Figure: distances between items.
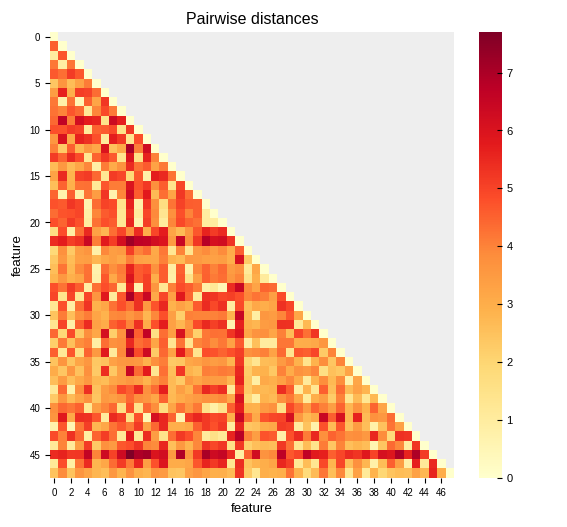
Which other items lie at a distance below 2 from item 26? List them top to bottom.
5, 14, 16, 23, 25, 33
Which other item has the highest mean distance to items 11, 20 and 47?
45
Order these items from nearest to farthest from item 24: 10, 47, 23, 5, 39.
39, 47, 23, 5, 10
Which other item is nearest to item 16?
25
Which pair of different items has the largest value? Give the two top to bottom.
9, 45
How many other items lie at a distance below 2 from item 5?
6
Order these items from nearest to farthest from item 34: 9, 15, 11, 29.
29, 15, 11, 9
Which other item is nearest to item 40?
19
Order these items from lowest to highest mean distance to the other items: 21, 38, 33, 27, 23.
23, 33, 38, 21, 27
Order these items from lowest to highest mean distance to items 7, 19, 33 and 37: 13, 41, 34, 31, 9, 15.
34, 13, 31, 15, 41, 9
